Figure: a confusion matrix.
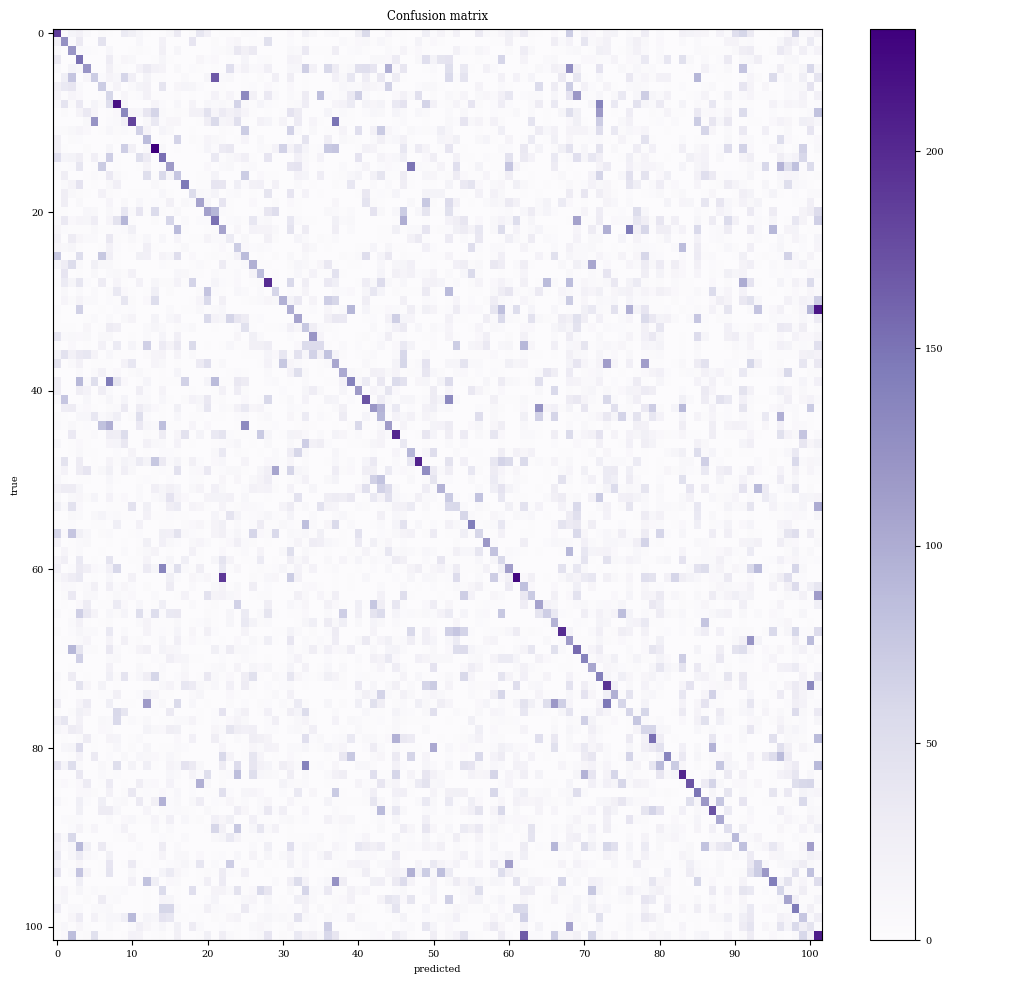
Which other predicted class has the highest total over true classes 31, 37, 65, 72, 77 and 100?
101
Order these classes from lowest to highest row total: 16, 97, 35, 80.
97, 80, 16, 35
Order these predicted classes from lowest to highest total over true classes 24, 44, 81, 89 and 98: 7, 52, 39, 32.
32, 52, 39, 7
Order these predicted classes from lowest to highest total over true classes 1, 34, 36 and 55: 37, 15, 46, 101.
15, 101, 37, 46
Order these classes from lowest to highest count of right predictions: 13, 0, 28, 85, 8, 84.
85, 84, 0, 28, 8, 13
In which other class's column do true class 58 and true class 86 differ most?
14
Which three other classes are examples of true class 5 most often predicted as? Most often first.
21, 85, 2
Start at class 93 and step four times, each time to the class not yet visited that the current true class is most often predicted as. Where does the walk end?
25
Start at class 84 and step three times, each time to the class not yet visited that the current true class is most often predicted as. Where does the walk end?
29
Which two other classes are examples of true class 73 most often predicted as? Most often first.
100, 50
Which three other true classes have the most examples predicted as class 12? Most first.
75, 95, 35
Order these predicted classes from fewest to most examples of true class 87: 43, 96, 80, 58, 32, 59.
32, 58, 96, 80, 59, 43
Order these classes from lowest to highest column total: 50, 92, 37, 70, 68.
50, 70, 37, 92, 68
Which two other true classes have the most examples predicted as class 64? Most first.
42, 43
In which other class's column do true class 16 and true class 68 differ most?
92
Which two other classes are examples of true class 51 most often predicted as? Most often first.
93, 43
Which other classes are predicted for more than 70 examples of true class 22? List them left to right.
16, 73, 76, 95
